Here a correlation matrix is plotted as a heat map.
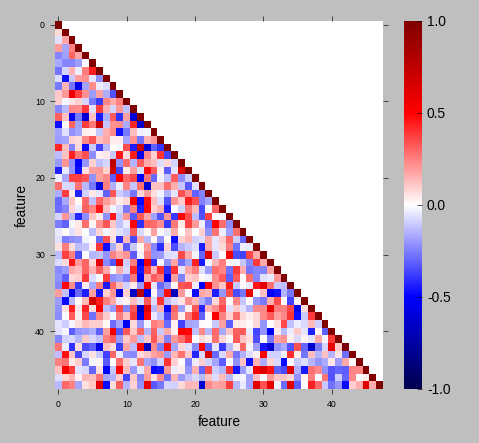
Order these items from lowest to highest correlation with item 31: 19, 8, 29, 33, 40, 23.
40, 8, 19, 33, 23, 29
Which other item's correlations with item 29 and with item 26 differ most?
45
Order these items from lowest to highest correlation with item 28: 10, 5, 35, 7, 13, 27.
27, 13, 5, 10, 7, 35
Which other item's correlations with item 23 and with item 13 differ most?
42
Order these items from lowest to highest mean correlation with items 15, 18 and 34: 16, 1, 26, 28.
16, 28, 26, 1
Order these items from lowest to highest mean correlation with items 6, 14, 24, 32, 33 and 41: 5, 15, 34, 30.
30, 34, 5, 15
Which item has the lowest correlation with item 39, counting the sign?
10
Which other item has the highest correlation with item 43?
22
